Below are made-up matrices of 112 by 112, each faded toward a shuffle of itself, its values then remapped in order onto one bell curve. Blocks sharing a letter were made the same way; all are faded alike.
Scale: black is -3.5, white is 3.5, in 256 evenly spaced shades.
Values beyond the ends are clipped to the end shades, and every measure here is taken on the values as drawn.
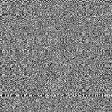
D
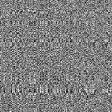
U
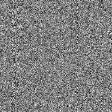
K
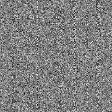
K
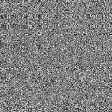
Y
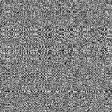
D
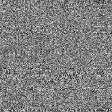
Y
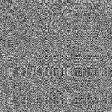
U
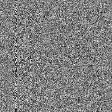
K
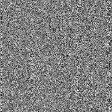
K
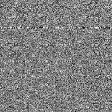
Y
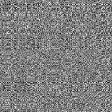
D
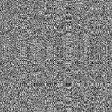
U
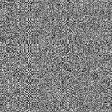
U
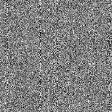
K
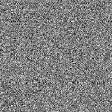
Y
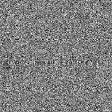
Y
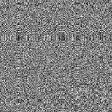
U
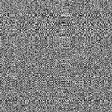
D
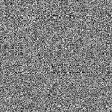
Y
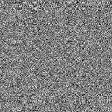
Y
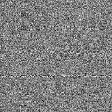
Y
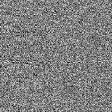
Y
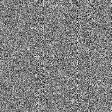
K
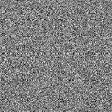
Y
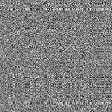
D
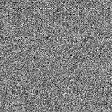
Y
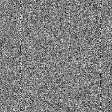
K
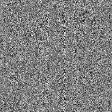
K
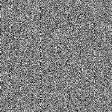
K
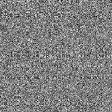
Y
